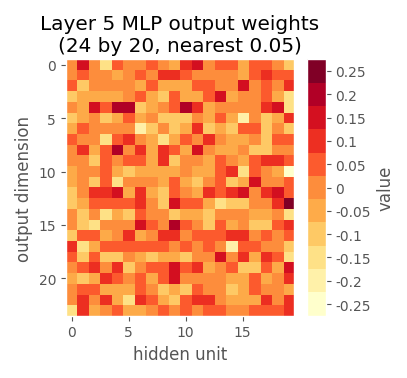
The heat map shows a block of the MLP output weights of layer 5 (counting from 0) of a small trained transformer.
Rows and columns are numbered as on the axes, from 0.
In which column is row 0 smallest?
3
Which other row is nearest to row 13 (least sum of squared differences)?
20
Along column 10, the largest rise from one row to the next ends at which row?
4
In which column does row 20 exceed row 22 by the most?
9
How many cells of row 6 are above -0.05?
10
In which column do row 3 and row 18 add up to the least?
19
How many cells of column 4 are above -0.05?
15
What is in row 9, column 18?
0.1
